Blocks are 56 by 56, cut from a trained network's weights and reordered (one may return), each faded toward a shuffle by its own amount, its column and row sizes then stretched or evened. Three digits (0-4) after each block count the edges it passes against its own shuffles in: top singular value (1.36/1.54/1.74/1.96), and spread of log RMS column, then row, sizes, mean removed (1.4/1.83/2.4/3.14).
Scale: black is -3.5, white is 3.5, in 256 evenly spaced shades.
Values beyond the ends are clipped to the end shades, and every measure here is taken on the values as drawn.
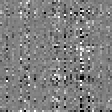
3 4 2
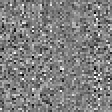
2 3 1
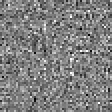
1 2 1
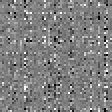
0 4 2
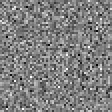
1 1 0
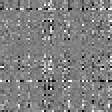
4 3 3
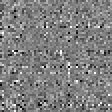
1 2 3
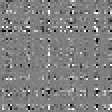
2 4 4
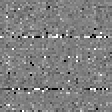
4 0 2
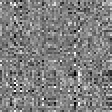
4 3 2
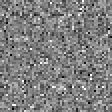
2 0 0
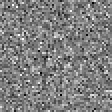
0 0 0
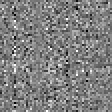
2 3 0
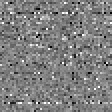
1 0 3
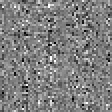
1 3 0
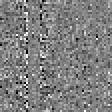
2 4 0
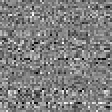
3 0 3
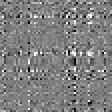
4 3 4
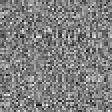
4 0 1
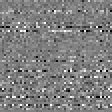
2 0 4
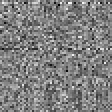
4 0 1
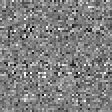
1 1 3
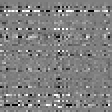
4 2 4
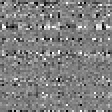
4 2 4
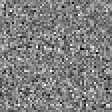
0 0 1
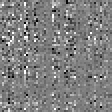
0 4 2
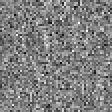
1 0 0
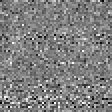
2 0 3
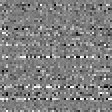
4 1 4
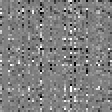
1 4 2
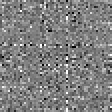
2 3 2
